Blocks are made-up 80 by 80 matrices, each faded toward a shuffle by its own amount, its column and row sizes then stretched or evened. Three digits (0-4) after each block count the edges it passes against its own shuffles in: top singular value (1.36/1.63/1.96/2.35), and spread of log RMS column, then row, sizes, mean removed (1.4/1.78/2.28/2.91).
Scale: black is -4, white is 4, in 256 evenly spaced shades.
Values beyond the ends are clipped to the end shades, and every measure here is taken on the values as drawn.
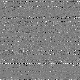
2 0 4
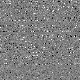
1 0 3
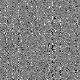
2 3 1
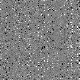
0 3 1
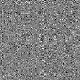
3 2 1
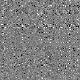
3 2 3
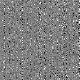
2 4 0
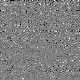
1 0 3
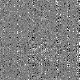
2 4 1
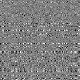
4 1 4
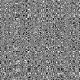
4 3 2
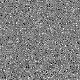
2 0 1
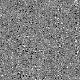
2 2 0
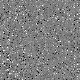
0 2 0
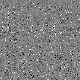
1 1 1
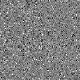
3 2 0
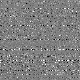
1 0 4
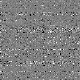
0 2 4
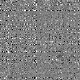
1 3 4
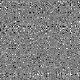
3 2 3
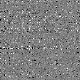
1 2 3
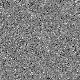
0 0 1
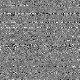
2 0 4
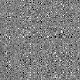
3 3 2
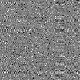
4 0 1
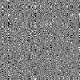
4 3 1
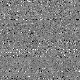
1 0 3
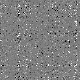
0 3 2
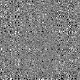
3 3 3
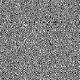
3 2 2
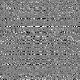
4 0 4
